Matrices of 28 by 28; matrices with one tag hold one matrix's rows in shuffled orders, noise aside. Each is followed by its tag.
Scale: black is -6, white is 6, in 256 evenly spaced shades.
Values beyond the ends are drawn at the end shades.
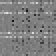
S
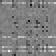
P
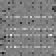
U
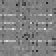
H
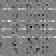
P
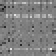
U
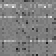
H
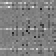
S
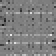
U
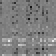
P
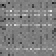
U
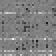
H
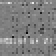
S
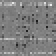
H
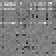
H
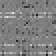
H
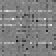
H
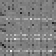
U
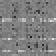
P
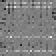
U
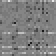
P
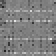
U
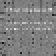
U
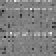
U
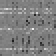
S
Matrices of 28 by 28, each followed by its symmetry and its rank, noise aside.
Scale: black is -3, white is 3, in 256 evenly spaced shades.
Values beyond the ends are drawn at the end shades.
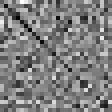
symmetric, rank eight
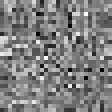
no symmetry, rank six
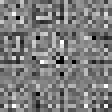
symmetric, rank four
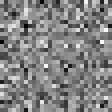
symmetric, rank six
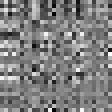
antisymmetric, rank four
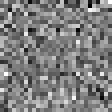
no symmetry, rank eight
